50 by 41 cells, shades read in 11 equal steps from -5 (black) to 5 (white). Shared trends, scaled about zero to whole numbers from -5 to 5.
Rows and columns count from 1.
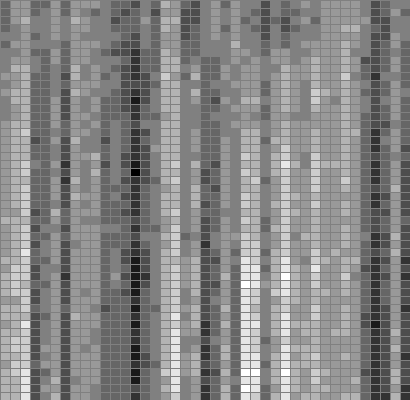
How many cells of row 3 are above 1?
4
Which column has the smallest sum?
14
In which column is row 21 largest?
29
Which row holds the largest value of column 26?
47
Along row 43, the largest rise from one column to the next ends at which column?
25
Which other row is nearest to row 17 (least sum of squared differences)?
19
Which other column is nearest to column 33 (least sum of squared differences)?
34
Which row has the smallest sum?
2
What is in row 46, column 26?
4
